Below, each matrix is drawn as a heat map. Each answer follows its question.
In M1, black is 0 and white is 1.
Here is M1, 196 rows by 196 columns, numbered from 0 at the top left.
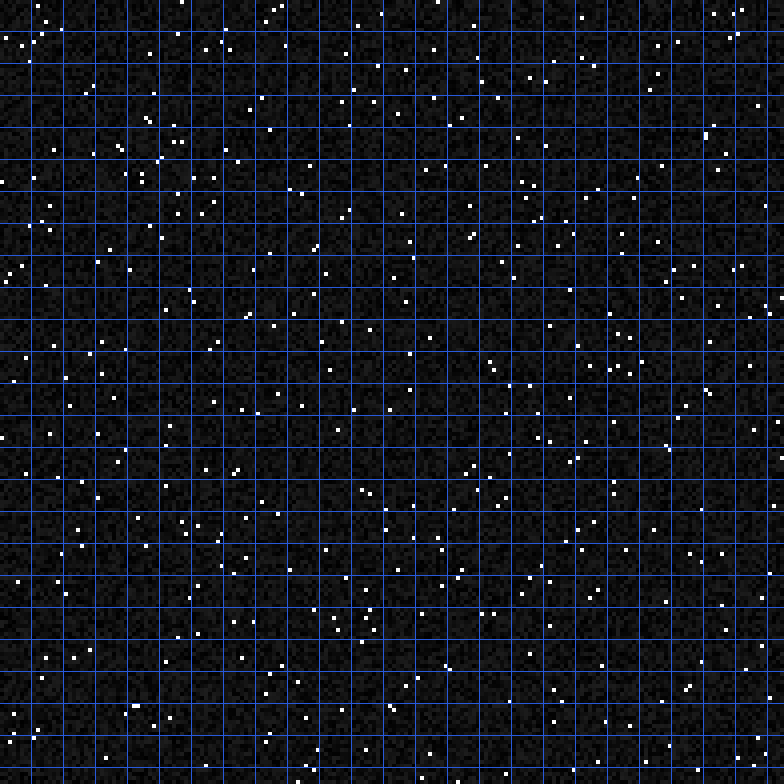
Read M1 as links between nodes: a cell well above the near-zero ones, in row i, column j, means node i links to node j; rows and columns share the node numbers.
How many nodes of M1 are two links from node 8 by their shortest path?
6
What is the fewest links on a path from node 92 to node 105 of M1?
3
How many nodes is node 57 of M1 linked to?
1
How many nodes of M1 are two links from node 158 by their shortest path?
2
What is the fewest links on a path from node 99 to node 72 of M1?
2
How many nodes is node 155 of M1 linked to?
2
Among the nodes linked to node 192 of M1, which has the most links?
node 78
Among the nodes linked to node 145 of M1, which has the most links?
node 137
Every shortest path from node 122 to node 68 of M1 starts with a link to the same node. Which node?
node 119
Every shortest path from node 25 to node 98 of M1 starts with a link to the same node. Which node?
node 85
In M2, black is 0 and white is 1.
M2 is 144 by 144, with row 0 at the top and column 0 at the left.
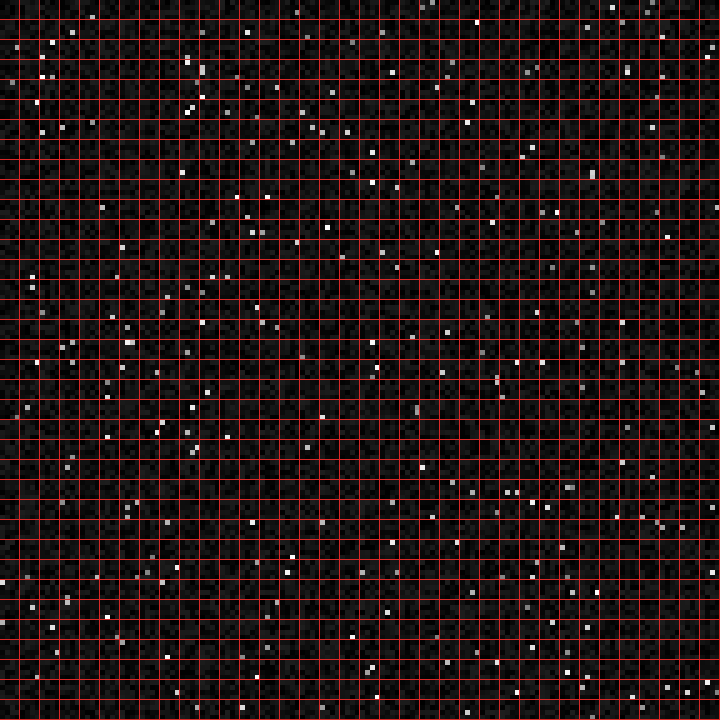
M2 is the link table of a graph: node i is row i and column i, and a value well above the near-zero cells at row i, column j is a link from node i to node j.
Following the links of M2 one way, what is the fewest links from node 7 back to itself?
8
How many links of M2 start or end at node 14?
8
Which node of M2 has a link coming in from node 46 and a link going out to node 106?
node 115
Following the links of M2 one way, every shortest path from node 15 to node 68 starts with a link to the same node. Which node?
node 89
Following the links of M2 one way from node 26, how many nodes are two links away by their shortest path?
8
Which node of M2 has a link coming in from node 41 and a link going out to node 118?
node 143
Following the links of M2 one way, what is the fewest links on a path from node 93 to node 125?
2
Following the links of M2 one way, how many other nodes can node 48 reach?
5
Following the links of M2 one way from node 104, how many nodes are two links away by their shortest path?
8
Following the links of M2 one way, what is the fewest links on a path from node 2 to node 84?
7
